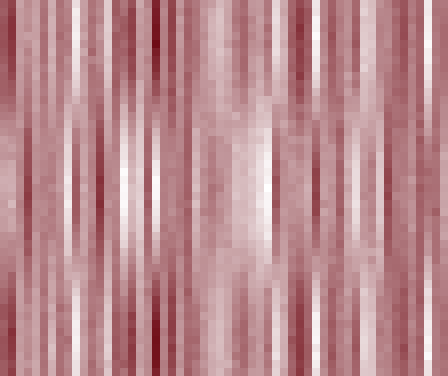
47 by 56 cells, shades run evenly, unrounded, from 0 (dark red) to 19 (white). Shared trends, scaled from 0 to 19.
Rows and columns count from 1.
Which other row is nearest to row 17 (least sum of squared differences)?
31
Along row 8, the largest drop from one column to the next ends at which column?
55
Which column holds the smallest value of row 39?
20
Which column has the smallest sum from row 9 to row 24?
13
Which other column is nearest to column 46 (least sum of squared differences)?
14
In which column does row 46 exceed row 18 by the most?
40
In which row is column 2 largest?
26
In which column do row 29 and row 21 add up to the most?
34
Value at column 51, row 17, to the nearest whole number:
8
